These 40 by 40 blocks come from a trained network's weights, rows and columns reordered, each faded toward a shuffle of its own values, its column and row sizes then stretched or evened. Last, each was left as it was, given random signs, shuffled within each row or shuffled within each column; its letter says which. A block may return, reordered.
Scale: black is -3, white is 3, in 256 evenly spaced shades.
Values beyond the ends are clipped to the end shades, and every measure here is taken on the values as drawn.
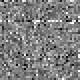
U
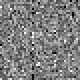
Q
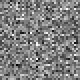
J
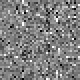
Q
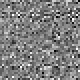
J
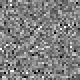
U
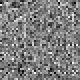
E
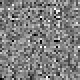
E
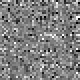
E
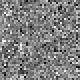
Q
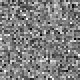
U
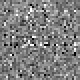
E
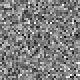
U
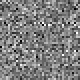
E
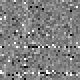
E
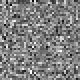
J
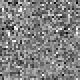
E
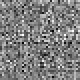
J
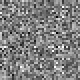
J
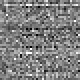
J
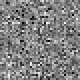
E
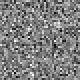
Q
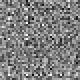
J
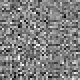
J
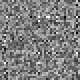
E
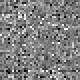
E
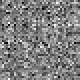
J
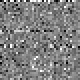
J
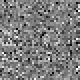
E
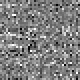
J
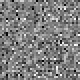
E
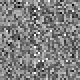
Q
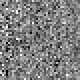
Q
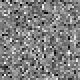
Q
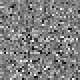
U
